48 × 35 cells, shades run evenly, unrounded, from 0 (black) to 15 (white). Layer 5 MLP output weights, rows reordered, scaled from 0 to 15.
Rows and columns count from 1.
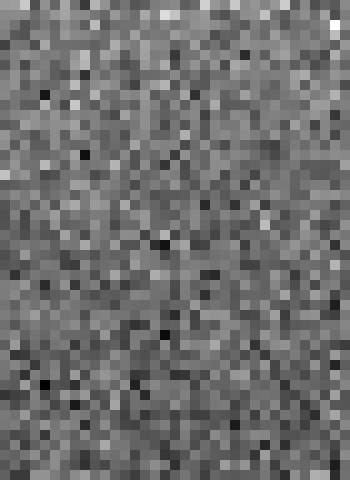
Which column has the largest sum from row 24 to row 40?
19
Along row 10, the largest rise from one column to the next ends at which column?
6
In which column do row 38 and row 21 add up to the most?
8
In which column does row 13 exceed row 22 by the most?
3
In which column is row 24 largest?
17
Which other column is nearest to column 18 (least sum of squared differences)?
26
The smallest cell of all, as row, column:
39, 5
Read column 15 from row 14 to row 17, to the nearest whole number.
8 7 7 8
